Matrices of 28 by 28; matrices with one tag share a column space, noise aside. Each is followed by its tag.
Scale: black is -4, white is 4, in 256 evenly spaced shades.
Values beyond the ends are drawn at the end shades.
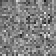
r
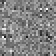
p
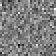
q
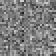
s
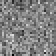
s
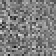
r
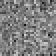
s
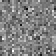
p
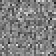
q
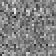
q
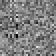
r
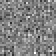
p
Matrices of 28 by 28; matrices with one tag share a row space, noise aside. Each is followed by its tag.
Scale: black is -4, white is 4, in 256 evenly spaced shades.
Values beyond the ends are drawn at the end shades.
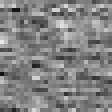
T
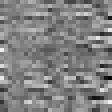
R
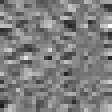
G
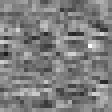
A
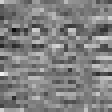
T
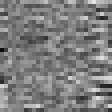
R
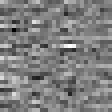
T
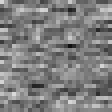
T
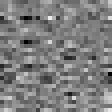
G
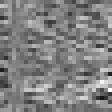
R
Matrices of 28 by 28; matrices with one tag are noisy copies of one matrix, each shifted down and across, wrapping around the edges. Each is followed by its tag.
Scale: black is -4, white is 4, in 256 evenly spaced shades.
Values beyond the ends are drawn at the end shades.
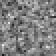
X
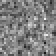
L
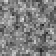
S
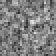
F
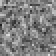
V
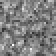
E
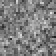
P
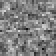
V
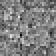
L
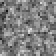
S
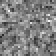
V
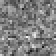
V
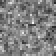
X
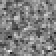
X
